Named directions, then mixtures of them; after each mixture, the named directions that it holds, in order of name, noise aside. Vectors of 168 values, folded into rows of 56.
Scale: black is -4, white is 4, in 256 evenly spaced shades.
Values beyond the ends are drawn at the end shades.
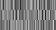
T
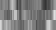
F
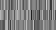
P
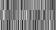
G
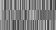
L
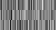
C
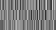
P, T.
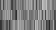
F, L, T.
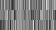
F, L, P.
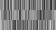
C, F, L.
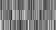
C, F.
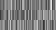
C, L, P.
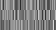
T.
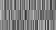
L.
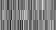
C, G.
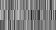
P.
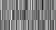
C.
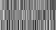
G, L.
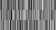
C.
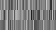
P.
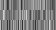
G.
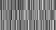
C, T.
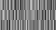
G, L, T.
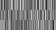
P, T.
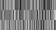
F, T.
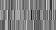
P.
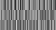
C, L, T.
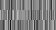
C, P.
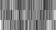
C, F.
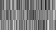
F, L.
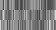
F, G, T.
